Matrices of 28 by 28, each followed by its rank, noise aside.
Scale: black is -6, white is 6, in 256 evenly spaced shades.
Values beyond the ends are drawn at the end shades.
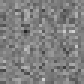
four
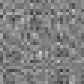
three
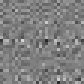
three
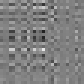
two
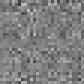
three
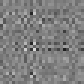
three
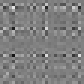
one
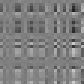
one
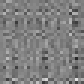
two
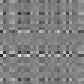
one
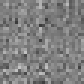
four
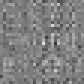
four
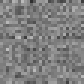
four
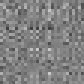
three
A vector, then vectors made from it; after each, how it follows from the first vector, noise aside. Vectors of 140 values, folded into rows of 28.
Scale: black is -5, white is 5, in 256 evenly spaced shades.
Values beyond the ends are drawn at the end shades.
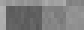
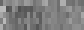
partly zeroed.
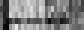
wrapped around, negated, scaled up.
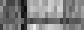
wrapped around, negated, scaled up.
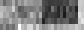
reversed, scaled up.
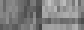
wrapped around, negated.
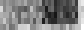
reversed, scaled up.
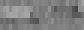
wrapped around, negated, partly zeroed.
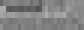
wrapped around, partly zeroed.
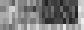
reversed, scaled up.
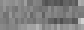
reversed, partly zeroed.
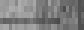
wrapped around, negated.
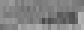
reversed, partly zeroed.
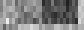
reversed, scaled up.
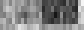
reversed, scaled up.
